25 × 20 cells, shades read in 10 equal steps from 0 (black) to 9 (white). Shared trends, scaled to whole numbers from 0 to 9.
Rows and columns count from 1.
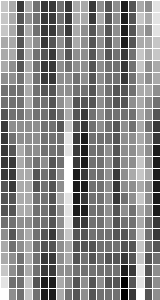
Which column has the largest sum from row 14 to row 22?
9
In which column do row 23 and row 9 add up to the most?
18
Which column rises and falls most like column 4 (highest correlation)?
8
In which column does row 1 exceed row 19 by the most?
20
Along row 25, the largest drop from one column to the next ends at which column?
19
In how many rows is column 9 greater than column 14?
18
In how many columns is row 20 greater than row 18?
5
